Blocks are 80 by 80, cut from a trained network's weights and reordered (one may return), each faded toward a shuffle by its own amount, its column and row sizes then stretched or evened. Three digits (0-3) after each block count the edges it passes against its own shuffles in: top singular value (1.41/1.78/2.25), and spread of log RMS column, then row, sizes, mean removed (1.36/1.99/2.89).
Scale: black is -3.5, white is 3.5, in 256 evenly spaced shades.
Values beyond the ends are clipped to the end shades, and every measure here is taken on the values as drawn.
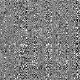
0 3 1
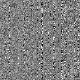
0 3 0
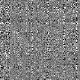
0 3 2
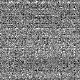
2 2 1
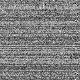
3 1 0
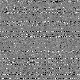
2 0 3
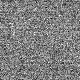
0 0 0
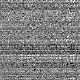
3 2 2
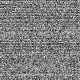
2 0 0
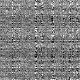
3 3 1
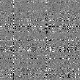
2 2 3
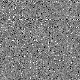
1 1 1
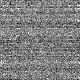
2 2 1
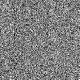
1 0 1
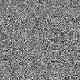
2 0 2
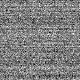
2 2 0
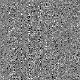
1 2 1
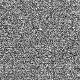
0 1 0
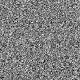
1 0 1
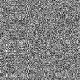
2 1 0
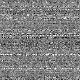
2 1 3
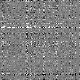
1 3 3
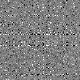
2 2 2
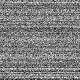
3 0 2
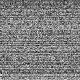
3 1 0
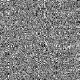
1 2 1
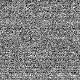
1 1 2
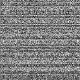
3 2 0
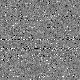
1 0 2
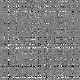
2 3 3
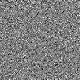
2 0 0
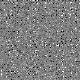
0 2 2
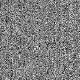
1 2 0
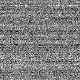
2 2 2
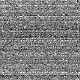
3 2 2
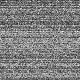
3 0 1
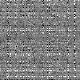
3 3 2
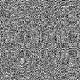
3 1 1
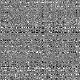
1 2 3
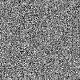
1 1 0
